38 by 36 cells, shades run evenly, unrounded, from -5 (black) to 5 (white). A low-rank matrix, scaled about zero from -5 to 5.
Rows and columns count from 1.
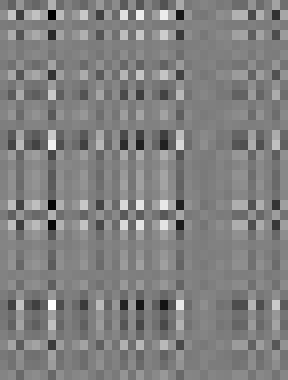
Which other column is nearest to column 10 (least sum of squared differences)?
24
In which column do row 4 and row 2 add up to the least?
7
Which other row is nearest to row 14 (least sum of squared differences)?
10
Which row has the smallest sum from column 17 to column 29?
31
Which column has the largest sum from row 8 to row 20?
21
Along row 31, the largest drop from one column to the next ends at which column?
8
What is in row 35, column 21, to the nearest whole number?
2
